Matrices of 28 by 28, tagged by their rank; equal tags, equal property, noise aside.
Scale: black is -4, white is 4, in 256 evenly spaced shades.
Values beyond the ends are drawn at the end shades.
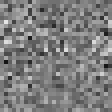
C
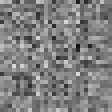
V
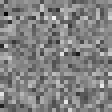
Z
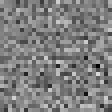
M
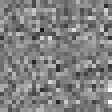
M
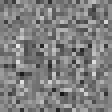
C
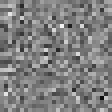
M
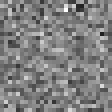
Z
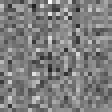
V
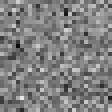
Z
